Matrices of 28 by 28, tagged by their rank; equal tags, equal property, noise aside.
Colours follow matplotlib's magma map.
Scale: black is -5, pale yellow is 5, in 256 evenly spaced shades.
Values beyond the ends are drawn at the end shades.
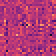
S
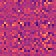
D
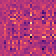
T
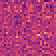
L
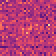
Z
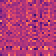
T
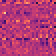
T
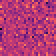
D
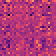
D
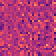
D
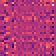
T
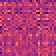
T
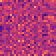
D
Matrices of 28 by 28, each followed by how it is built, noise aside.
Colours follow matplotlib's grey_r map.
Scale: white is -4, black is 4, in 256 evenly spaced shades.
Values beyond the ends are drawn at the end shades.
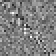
banded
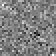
banded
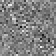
banded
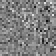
upper triangular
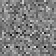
uneven rows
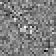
banded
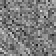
Toeplitz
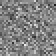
Toeplitz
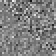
upper triangular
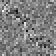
banded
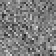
Toeplitz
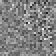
upper triangular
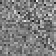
upper triangular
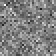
Toeplitz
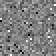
sparse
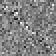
banded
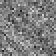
Toeplitz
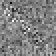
banded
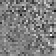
upper triangular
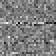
uneven rows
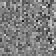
upper triangular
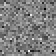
uneven rows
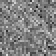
Toeplitz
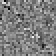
banded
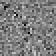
banded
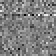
uneven rows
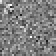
banded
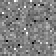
sparse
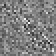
banded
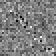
banded
